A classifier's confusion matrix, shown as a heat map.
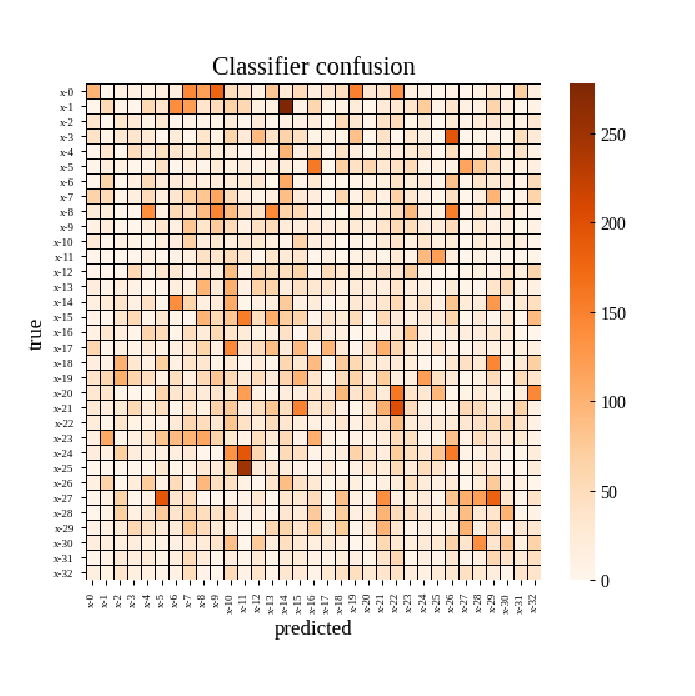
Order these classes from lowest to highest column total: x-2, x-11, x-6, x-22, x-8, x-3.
x-3, x-2, x-6, x-11, x-8, x-22
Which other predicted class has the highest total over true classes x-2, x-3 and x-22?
x-26
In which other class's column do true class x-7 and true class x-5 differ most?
x-16
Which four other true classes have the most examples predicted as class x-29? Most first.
x-27, x-18, x-14, x-7
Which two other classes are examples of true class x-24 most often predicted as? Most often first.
x-11, x-26
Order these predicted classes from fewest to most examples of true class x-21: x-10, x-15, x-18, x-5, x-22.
x-18, x-5, x-10, x-15, x-22
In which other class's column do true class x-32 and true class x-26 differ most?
x-8
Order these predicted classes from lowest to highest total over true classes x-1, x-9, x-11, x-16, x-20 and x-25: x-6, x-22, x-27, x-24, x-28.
x-27, x-28, x-6, x-24, x-22
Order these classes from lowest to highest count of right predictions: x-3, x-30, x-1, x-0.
x-3, x-1, x-30, x-0
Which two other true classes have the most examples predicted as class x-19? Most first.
x-0, x-3
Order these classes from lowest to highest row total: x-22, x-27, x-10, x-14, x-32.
x-10, x-32, x-22, x-14, x-27
